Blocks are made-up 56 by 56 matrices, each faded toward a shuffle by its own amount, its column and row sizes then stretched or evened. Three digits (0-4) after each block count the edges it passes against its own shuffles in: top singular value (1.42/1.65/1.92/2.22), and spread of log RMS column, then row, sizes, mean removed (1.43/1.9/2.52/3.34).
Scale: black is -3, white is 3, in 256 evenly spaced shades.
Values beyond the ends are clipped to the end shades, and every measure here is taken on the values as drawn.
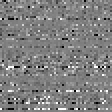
3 0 4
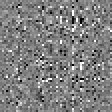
3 3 2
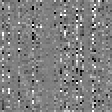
0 4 1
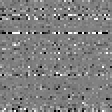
4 1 4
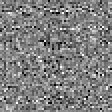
2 0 2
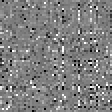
3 2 1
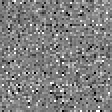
0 1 2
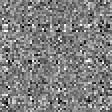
2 2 2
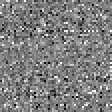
0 0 2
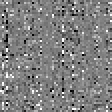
0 3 1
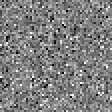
1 1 0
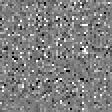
1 1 2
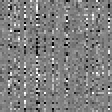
1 4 1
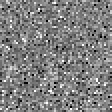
0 0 0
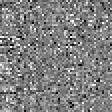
2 1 0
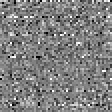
0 0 3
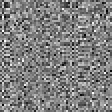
4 2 0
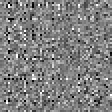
3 3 2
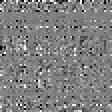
0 2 4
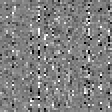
2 3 0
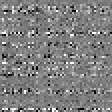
2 2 4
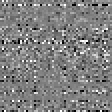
3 2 4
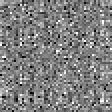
3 1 0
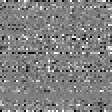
0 2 4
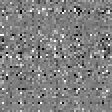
0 2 3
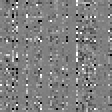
1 4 2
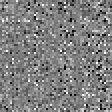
0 3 2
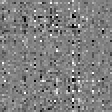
1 3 2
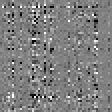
2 4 2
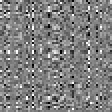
4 4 2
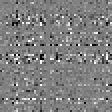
2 3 4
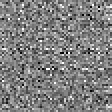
2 1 2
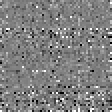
0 2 3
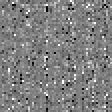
0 3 0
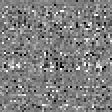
1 1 3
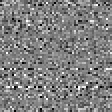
3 0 3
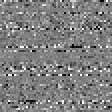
2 0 4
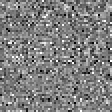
2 0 2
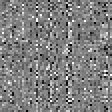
4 3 0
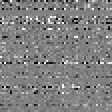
3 1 4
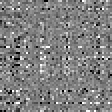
3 2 3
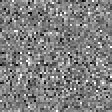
2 0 2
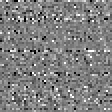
1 1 3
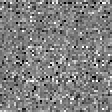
0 0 2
